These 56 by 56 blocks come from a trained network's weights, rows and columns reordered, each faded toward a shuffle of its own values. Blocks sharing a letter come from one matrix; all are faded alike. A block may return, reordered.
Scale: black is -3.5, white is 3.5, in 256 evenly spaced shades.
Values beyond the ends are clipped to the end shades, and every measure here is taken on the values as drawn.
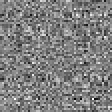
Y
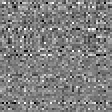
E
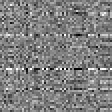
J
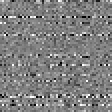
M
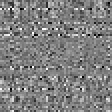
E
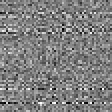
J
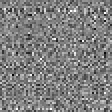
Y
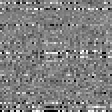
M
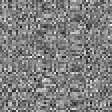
Y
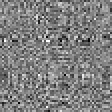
Y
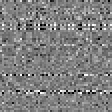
M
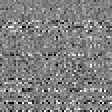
E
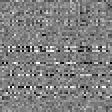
M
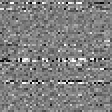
M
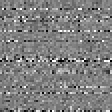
M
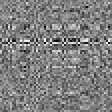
J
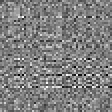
J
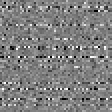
M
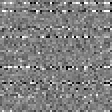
M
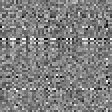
J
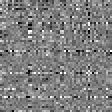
E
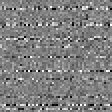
M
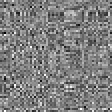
Y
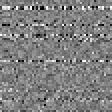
M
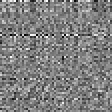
J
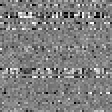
M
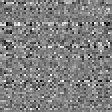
E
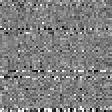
M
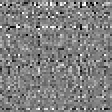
E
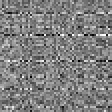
J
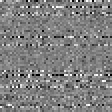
M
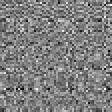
Y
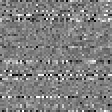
M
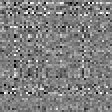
E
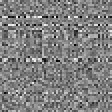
J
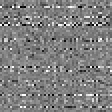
M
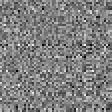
Y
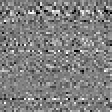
E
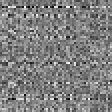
J
